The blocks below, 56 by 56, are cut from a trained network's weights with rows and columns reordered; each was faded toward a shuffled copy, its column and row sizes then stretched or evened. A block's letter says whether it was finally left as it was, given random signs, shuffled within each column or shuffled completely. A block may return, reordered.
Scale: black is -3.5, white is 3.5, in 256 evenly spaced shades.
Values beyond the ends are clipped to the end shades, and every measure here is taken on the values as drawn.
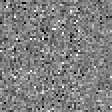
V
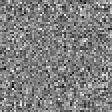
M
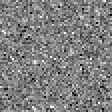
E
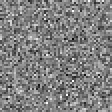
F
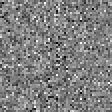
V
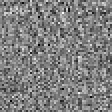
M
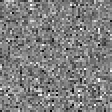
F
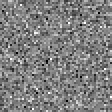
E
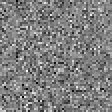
F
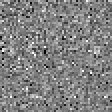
F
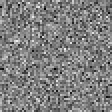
E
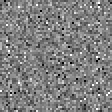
V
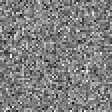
E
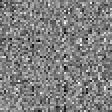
M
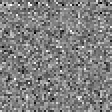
F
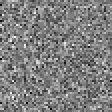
F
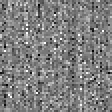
V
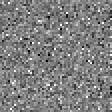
V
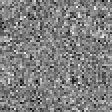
M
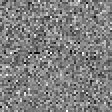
F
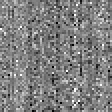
V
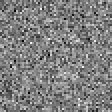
E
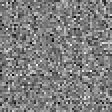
F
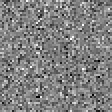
F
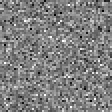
E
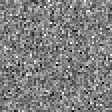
E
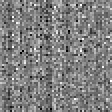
M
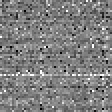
M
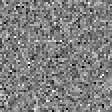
E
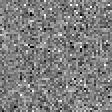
F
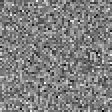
E
